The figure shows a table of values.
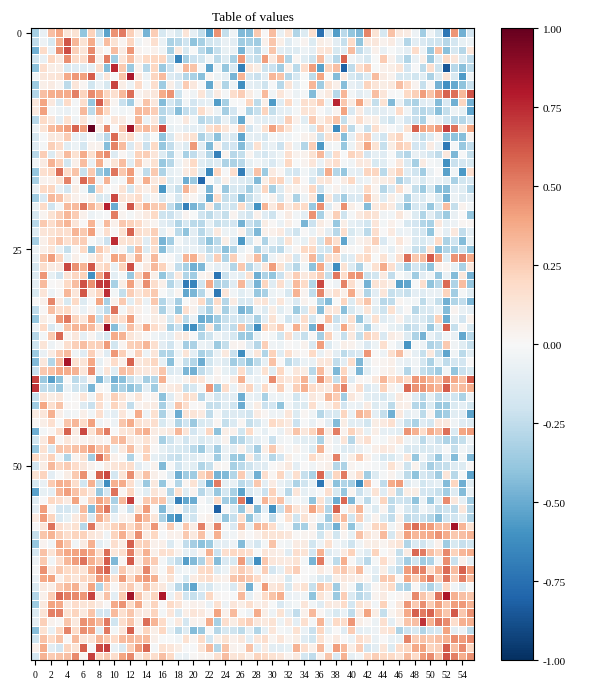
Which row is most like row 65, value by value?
11
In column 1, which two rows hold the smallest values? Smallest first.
40, 41
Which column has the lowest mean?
0
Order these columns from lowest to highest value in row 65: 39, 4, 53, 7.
39, 53, 4, 7
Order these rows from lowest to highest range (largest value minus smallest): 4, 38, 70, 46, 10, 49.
70, 10, 49, 46, 38, 4
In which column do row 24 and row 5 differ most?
26
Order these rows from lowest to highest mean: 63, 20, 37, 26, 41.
37, 20, 41, 26, 63
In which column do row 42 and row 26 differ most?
54
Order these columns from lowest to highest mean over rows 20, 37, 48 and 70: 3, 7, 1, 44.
44, 1, 3, 7
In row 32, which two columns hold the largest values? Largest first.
10, 2
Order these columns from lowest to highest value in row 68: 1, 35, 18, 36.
35, 18, 1, 36
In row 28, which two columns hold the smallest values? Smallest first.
23, 7
